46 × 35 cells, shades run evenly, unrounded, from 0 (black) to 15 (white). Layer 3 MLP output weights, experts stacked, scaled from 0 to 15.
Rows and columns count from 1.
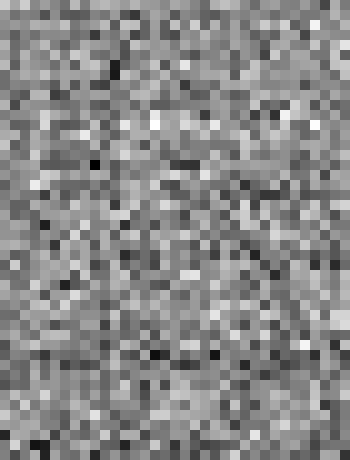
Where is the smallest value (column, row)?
10, 17
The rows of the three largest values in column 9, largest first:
14, 23, 28
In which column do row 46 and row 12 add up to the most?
29
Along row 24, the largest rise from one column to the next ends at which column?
8
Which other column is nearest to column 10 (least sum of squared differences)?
18
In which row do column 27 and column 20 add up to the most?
3
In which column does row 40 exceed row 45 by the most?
5
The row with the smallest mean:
36
